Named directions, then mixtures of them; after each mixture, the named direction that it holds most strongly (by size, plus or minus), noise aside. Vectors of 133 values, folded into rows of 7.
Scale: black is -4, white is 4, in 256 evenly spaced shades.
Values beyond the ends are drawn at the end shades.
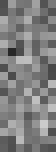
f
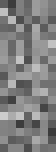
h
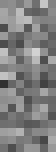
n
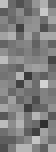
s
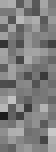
n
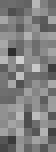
f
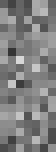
h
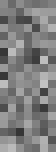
n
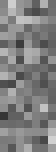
n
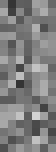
h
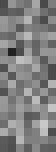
f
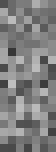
h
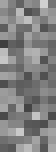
n
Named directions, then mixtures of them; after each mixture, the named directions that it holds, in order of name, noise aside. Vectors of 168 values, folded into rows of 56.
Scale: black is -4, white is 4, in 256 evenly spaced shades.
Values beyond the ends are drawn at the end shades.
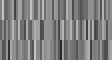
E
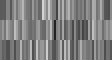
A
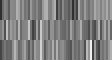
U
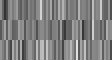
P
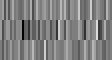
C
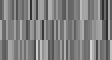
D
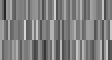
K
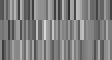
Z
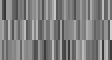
K.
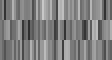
A, C, P.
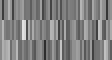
C, E, K.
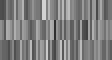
A.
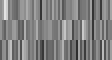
P.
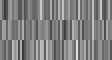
P.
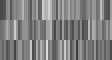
A.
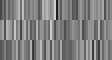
A, K, U.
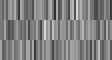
U, Z.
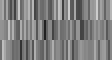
Z.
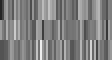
A, D, U.
